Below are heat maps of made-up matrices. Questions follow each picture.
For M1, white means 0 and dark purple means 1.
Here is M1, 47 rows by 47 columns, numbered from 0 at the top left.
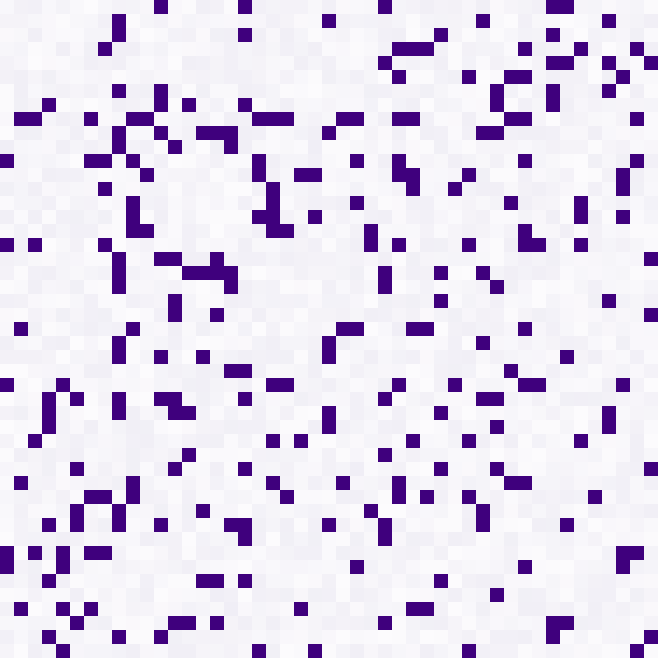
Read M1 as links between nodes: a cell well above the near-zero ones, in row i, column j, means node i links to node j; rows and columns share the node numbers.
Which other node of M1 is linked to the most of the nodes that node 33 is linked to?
node 28
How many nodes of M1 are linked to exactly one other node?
1
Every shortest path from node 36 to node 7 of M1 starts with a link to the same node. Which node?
node 26
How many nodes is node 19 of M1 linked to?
8
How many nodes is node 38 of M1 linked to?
2
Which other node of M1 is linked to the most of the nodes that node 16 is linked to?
node 8
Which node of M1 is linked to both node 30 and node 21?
node 43
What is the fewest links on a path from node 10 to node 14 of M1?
3
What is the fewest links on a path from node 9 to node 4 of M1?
4
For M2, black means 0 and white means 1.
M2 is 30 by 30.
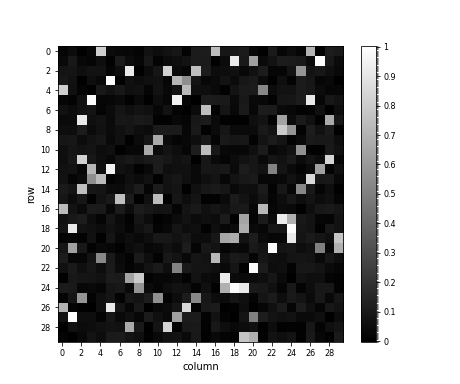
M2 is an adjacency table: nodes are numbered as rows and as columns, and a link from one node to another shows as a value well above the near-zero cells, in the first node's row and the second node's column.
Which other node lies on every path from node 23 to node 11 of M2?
node 7
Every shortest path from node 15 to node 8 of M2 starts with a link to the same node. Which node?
node 10
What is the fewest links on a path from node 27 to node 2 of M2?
7
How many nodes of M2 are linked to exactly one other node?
2
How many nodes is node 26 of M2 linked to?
3
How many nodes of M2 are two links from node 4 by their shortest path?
3
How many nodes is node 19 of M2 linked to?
4
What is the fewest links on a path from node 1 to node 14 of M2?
7
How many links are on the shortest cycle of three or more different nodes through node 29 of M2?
5
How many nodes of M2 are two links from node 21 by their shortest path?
2
